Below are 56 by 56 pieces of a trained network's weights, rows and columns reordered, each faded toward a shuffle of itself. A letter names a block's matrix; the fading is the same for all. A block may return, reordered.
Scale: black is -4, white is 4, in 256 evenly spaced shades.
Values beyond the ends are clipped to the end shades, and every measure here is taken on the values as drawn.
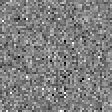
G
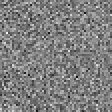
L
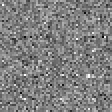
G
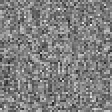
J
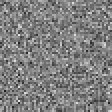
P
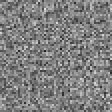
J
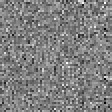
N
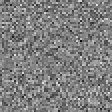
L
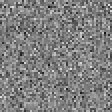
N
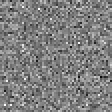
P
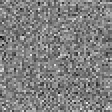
L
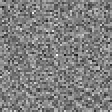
J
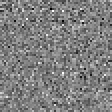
G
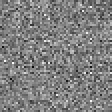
N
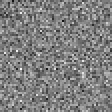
L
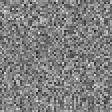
J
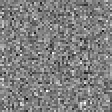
N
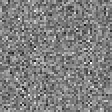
P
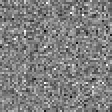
N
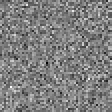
J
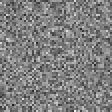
J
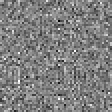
N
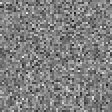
L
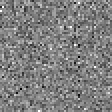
G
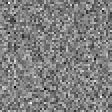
P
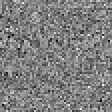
G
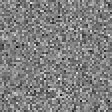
L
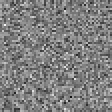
J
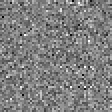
G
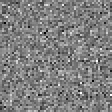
G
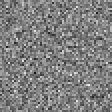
P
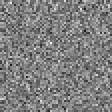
J
